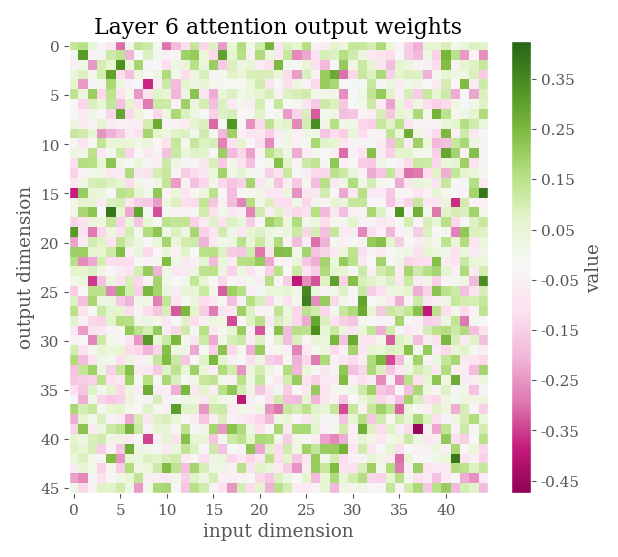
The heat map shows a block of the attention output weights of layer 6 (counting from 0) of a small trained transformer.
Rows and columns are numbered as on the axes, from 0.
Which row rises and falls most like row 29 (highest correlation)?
35
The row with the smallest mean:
36
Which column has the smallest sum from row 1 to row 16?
24
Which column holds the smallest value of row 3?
29
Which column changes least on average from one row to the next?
31
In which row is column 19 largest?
41
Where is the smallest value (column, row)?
37, 39
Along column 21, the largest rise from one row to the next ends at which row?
11
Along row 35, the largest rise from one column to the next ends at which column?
12
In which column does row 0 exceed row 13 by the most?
21
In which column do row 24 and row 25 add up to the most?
44
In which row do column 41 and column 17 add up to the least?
16
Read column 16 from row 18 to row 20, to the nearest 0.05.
-0.1 0.1 0
